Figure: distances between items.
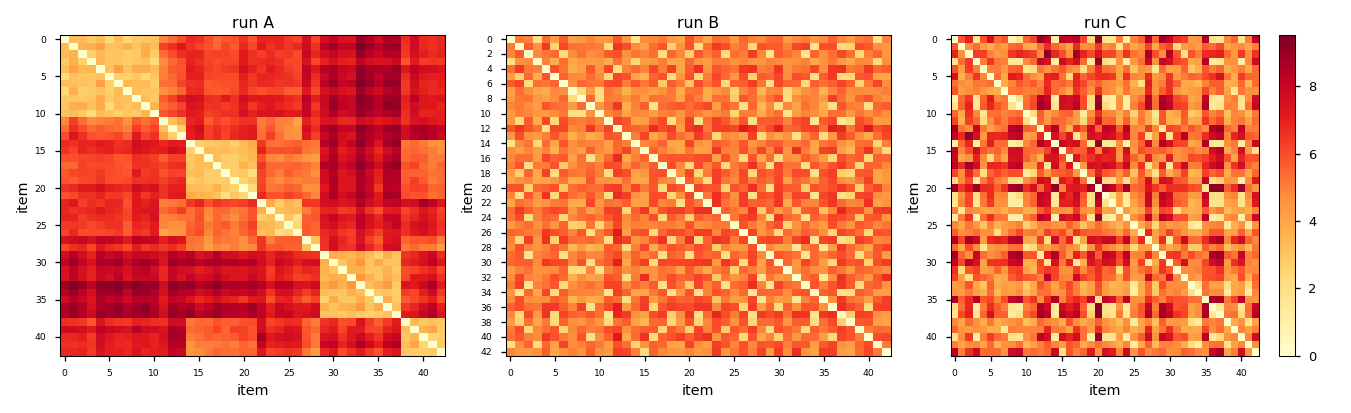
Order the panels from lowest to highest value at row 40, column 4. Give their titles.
run C, run B, run A
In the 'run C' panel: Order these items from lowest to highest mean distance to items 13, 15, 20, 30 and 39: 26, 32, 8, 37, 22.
26, 32, 22, 8, 37
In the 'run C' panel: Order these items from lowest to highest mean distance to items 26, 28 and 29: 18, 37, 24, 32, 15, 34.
34, 18, 32, 15, 24, 37
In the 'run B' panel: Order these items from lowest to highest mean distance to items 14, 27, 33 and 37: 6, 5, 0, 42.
5, 0, 42, 6
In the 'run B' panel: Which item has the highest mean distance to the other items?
12
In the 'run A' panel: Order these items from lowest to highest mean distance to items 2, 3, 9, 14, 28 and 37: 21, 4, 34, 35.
4, 21, 35, 34
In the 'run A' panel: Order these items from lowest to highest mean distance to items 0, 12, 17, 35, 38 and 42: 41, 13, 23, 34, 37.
41, 23, 13, 34, 37
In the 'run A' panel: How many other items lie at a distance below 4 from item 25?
4
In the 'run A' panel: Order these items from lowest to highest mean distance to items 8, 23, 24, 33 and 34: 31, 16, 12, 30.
31, 30, 16, 12
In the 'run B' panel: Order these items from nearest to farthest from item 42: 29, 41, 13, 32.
29, 41, 13, 32
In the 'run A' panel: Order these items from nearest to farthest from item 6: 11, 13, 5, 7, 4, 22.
5, 7, 4, 11, 13, 22
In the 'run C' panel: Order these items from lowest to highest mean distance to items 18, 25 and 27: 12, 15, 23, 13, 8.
13, 23, 15, 12, 8
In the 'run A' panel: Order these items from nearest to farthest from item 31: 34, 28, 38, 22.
34, 38, 28, 22
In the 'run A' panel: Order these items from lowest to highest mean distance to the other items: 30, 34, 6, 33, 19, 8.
19, 6, 8, 34, 30, 33
